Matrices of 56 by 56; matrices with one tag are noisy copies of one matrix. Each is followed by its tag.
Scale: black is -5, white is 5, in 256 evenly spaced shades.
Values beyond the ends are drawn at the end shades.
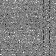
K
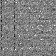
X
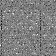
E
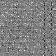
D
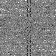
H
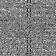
H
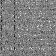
X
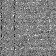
X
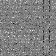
K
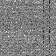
K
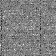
E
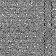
D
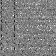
X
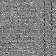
D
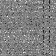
K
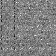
X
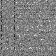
X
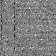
X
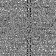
H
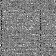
E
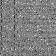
X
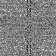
H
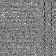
D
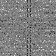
H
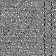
D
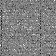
E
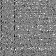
X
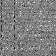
X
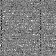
E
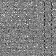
D
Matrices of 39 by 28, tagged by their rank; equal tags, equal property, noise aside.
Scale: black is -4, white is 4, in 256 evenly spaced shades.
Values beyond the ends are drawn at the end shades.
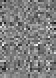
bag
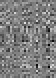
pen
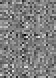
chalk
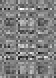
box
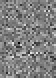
chalk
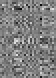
bag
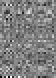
bag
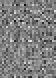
chalk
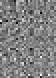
chalk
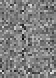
chalk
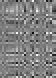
box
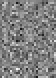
chalk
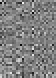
bag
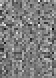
chalk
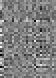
pen
